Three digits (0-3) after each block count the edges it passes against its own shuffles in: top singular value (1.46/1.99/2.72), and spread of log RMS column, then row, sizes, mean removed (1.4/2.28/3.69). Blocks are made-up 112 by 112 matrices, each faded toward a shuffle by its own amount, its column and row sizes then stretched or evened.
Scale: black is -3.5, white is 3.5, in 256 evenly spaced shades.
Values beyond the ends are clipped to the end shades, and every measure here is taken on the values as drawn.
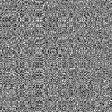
3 1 1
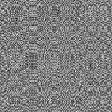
3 0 0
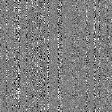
1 3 1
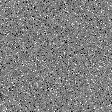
0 0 0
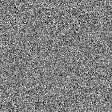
0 0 1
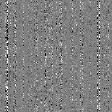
1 3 0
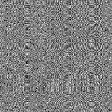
3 2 1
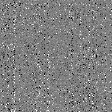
0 2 1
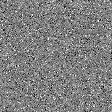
1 0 0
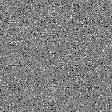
2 0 1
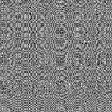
3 2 0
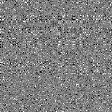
2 1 2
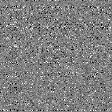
1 1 2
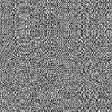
3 2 1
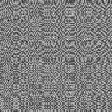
3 1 1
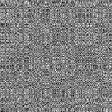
3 1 1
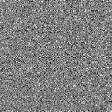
2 0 2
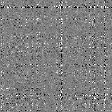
2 2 2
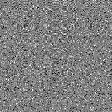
2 0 0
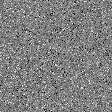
0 0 0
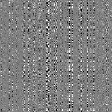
3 3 1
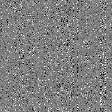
2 2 0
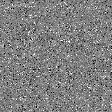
0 1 1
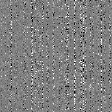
1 3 1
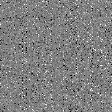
0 2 0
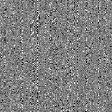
2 2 0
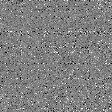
0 1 2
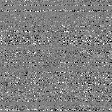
0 1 3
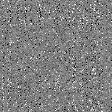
0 2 1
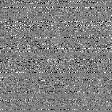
1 0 3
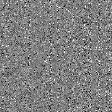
1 2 0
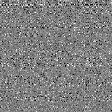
2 0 2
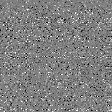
2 0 2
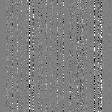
2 3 0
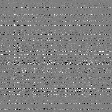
1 1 3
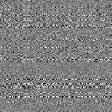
3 0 3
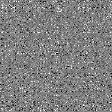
1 1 2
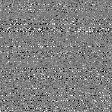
0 0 3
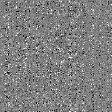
1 2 1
